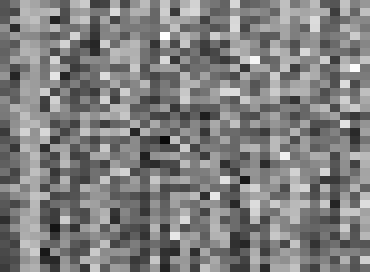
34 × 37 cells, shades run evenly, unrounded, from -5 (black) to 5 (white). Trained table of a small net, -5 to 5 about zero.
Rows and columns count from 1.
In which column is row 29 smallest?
6
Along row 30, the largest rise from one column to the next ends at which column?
18
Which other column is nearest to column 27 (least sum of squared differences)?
1
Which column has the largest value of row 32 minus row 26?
34
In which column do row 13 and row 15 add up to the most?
11
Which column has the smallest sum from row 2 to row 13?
10
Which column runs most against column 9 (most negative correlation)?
7
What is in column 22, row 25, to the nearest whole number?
4
